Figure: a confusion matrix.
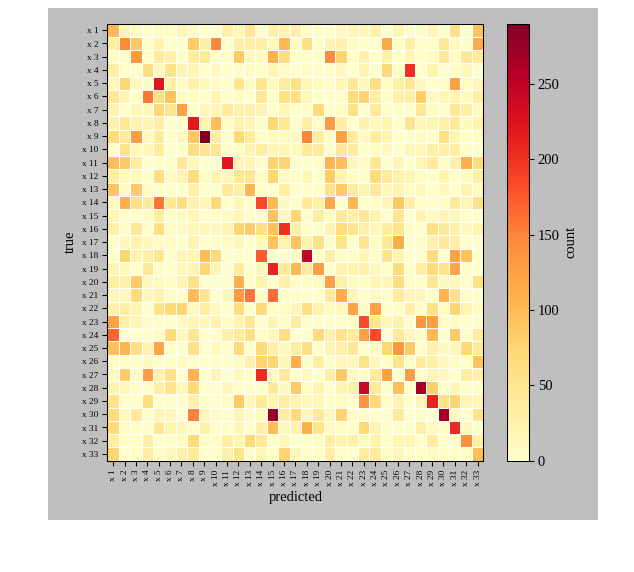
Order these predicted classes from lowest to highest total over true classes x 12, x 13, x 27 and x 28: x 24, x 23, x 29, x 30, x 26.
x 30, x 29, x 26, x 24, x 23
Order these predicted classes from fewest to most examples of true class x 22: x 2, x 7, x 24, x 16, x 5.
x 16, x 2, x 5, x 7, x 24
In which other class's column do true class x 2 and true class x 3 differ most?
x 10
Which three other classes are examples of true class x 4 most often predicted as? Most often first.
x 27, x 25, x 6
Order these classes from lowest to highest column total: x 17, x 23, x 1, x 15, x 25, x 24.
x 25, x 17, x 24, x 23, x 1, x 15
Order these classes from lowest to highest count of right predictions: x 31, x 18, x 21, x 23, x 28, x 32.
x 21, x 32, x 23, x 31, x 18, x 28
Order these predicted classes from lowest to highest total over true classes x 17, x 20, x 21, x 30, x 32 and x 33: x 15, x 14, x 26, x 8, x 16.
x 14, x 16, x 26, x 8, x 15
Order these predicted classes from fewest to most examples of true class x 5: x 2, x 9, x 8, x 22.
x 9, x 8, x 22, x 2
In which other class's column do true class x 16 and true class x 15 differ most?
x 13
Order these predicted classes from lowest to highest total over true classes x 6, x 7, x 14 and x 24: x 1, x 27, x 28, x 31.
x 27, x 28, x 31, x 1
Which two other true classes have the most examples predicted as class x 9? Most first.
x 18, x 19
